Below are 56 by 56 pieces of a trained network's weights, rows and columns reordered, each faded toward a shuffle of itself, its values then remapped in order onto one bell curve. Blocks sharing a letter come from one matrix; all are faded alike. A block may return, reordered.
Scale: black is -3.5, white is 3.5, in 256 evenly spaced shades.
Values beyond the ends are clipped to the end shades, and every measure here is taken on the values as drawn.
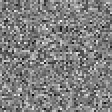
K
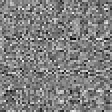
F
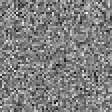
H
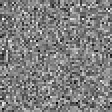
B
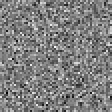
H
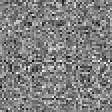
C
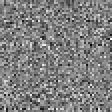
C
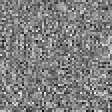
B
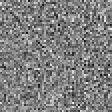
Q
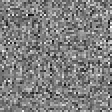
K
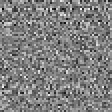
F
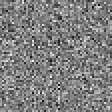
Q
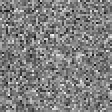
H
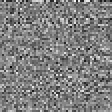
F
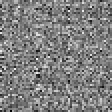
Q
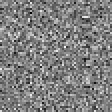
Q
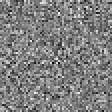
K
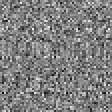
B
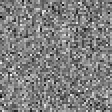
H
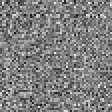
C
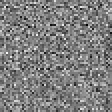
C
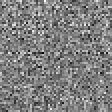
B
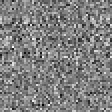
C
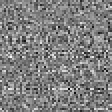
F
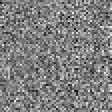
K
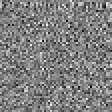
C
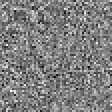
Q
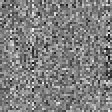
Q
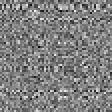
F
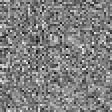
Q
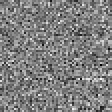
K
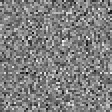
K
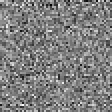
C
